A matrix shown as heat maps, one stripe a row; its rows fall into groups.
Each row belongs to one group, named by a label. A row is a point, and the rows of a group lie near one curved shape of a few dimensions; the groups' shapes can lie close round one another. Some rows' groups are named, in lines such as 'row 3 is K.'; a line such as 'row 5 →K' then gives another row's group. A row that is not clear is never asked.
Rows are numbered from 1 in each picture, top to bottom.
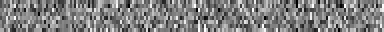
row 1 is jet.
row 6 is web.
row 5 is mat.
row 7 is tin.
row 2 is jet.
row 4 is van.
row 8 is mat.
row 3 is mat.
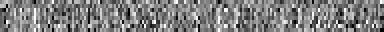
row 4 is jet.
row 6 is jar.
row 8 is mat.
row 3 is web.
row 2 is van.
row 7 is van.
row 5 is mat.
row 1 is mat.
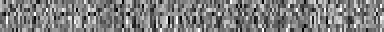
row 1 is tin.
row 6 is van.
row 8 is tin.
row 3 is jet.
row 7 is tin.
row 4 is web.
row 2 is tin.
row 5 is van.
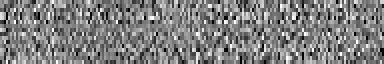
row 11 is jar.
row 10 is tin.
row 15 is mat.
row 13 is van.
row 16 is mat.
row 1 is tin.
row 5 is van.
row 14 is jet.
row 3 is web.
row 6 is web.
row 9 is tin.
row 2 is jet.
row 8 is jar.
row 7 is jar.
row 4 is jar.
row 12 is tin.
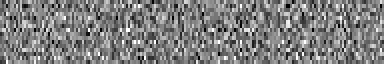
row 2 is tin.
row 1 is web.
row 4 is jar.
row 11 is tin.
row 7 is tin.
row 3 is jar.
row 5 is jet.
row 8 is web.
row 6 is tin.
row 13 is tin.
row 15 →van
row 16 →jar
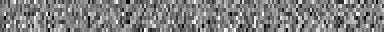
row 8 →van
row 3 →van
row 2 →van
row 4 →tin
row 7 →jar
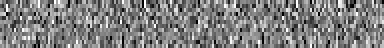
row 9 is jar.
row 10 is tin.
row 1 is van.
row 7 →mat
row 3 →mat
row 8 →tin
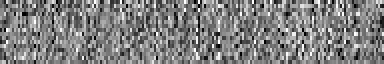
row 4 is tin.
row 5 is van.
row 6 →mat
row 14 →mat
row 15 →tin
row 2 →tin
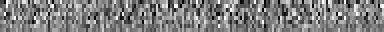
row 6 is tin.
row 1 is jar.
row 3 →tin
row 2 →van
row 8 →jar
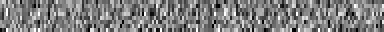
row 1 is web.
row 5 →jar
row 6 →tin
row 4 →van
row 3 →van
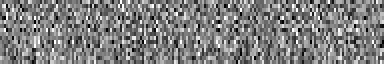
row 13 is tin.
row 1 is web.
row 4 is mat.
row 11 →van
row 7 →mat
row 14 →tin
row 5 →web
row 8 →jar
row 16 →tin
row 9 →van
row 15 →jet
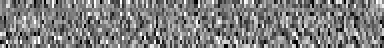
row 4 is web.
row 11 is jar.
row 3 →jar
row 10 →van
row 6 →mat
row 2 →mat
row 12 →van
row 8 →jet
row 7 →tin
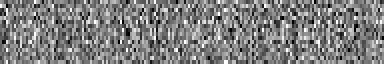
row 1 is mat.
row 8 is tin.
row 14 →jar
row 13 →mat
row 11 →web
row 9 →jet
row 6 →web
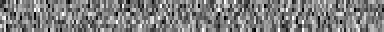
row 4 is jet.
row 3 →jet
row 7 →jar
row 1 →web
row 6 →jet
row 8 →jar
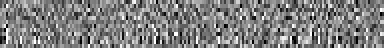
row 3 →mat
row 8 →jar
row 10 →jar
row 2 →mat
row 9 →van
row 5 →tin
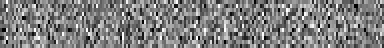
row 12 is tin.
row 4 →tin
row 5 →tin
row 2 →tin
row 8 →web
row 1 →van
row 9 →tin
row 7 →jet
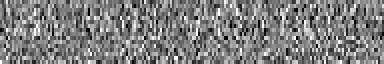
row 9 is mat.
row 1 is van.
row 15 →mat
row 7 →tin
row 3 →mat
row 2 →tin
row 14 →mat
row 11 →van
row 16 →jet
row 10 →van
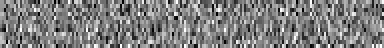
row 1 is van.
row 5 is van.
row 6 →web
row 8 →web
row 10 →jar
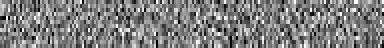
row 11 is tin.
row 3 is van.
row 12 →tin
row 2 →web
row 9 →tin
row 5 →web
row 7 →jet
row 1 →jet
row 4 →jet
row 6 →tin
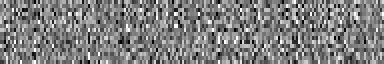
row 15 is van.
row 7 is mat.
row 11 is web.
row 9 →web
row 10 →mat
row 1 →jet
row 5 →tin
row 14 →mat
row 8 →web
